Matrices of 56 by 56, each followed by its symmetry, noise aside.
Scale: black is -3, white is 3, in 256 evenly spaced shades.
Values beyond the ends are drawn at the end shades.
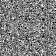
mirrored top to bottom.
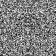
mirrored left to right.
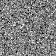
no symmetry.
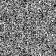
mirrored top to bottom.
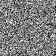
no symmetry.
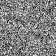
same after a half turn.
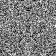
mirrored left to right.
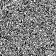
no symmetry.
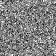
same after a half turn.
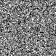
no symmetry.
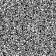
mirrored top to bottom.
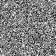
symmetric.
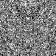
mirrored left to right.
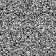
mirrored left to right.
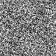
same after a half turn.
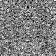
mirrored left to right.
